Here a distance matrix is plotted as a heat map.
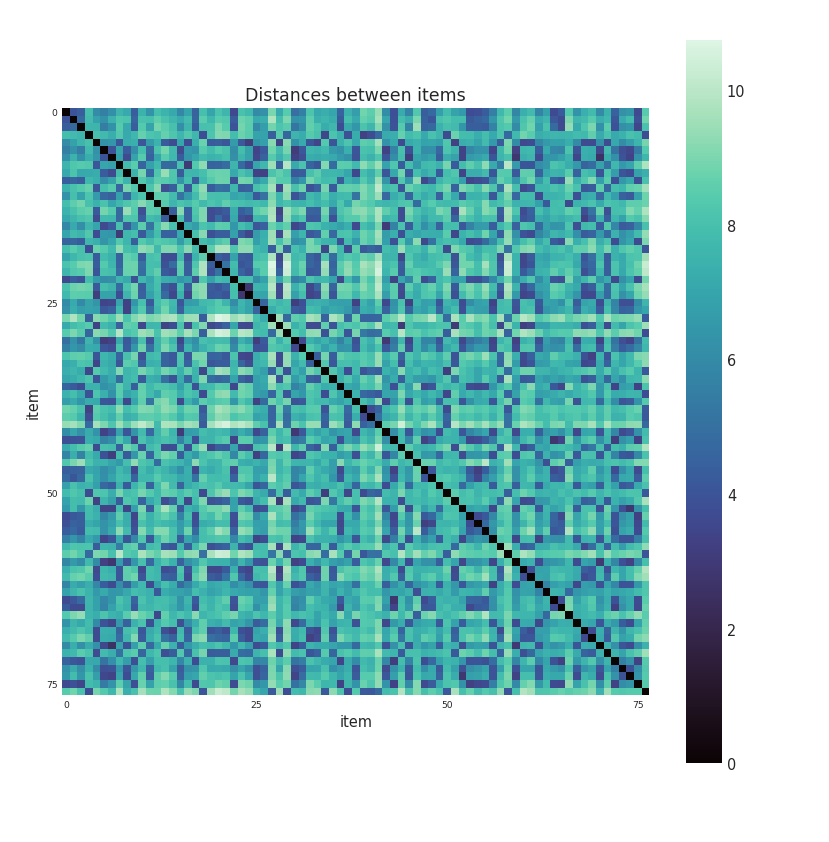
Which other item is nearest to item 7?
16
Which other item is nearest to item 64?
43
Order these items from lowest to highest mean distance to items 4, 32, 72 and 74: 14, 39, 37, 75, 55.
14, 75, 55, 37, 39
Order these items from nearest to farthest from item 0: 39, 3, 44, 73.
73, 44, 3, 39
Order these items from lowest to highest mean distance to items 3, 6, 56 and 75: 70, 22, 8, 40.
70, 8, 22, 40
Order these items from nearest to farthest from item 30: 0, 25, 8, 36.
25, 8, 0, 36
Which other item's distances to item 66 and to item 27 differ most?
12
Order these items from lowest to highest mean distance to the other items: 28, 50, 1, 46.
28, 1, 50, 46
